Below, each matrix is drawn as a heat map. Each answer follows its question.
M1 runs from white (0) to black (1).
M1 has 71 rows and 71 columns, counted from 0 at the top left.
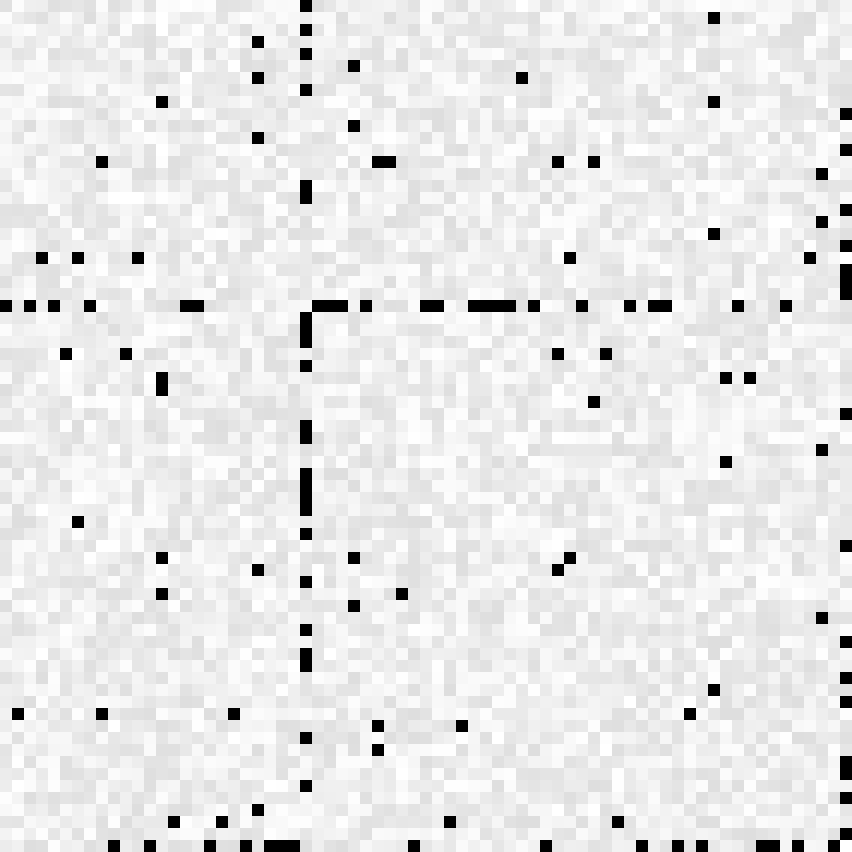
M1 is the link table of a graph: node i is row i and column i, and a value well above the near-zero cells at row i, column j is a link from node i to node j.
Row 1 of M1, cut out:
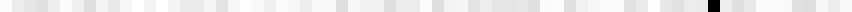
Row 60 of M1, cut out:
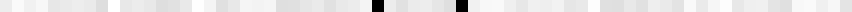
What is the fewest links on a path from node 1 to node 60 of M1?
5
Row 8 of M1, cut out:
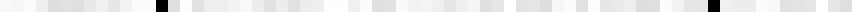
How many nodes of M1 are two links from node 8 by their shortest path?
7
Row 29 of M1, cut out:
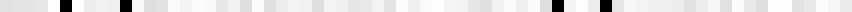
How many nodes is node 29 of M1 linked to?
4
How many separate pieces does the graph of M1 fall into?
4
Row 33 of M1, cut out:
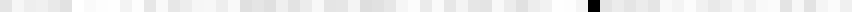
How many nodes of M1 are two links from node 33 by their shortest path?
1
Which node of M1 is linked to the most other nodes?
node 25
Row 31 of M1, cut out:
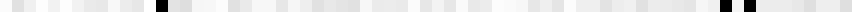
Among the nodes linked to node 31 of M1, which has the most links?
node 13
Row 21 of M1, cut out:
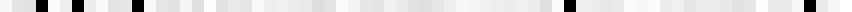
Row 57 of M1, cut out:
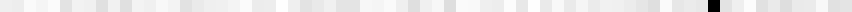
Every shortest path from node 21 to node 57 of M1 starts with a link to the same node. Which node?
node 47
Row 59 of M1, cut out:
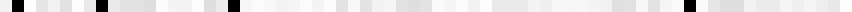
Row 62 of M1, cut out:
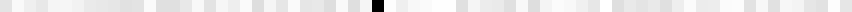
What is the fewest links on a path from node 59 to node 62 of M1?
4
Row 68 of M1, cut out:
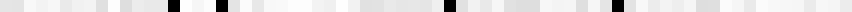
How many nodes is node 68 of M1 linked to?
4
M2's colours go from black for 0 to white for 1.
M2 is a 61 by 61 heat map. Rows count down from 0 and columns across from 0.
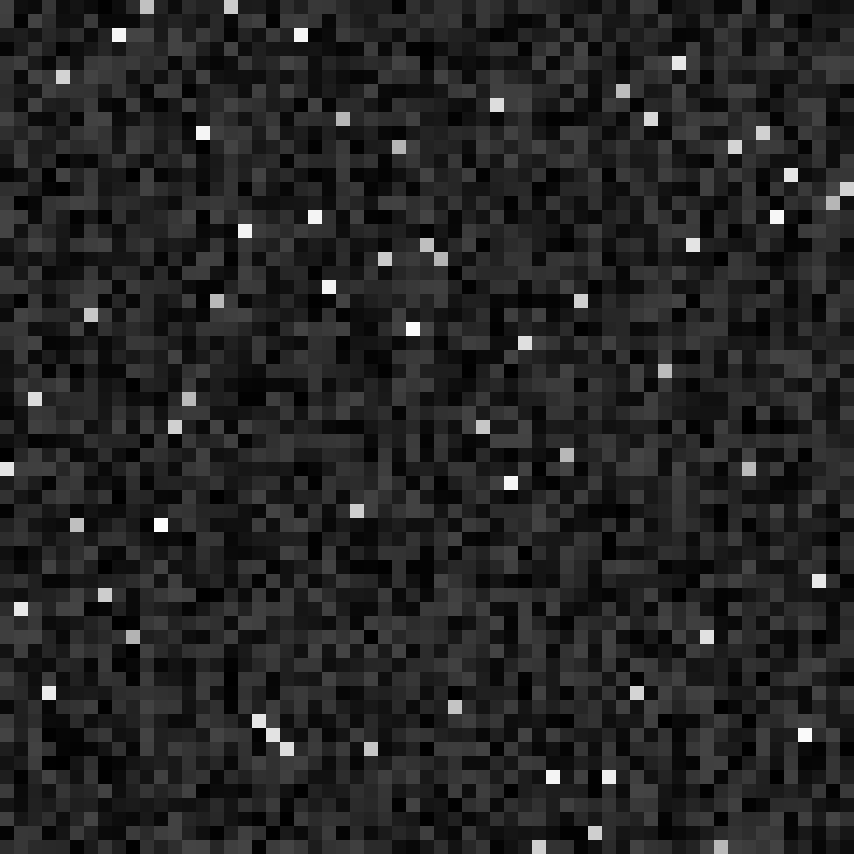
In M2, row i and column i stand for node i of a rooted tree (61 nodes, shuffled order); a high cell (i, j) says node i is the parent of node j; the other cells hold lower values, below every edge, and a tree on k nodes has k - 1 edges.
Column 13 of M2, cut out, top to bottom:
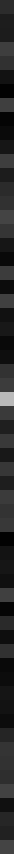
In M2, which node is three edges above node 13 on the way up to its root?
0
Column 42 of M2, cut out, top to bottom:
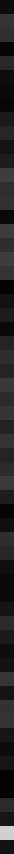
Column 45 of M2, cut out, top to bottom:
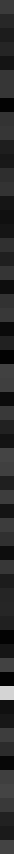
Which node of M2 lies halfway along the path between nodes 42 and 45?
14
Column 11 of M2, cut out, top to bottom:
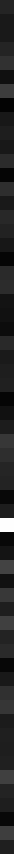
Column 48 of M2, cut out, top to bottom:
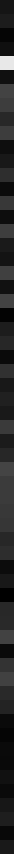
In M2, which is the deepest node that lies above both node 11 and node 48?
37
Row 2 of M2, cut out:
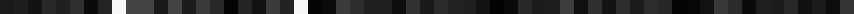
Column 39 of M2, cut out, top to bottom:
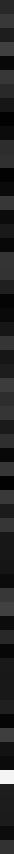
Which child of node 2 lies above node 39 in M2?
21
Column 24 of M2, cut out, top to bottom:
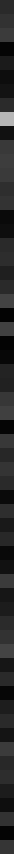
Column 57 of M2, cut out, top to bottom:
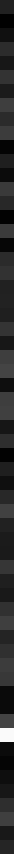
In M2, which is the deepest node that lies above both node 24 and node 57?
10
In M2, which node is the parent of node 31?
18
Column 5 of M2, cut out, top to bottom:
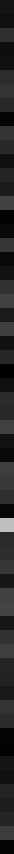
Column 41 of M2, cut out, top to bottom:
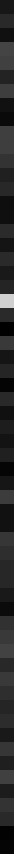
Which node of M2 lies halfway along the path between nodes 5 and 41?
8
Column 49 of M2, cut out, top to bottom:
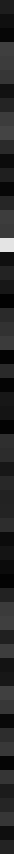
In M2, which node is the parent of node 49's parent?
16
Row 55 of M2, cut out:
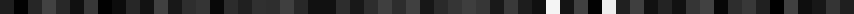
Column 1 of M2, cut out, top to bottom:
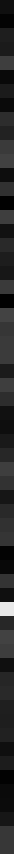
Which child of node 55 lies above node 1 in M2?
43
